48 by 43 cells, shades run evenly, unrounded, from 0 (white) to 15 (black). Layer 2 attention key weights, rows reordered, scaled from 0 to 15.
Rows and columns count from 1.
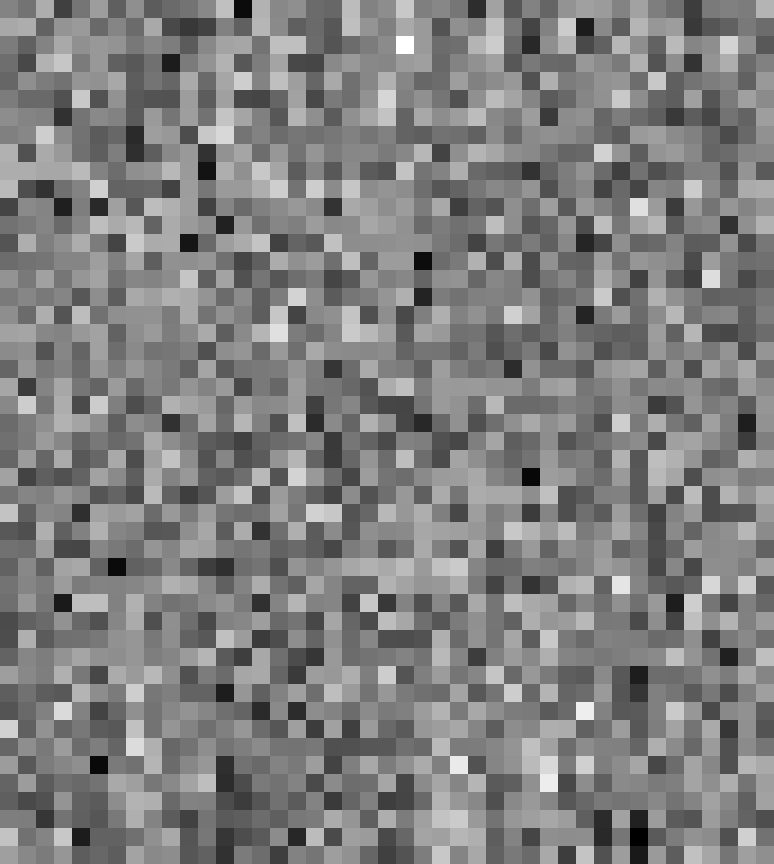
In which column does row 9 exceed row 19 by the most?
12
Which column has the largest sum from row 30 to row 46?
13
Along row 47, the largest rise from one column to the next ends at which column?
5
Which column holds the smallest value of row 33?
35
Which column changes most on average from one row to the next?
17
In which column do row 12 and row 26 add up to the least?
10
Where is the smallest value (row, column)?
3, 23
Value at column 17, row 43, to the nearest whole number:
8
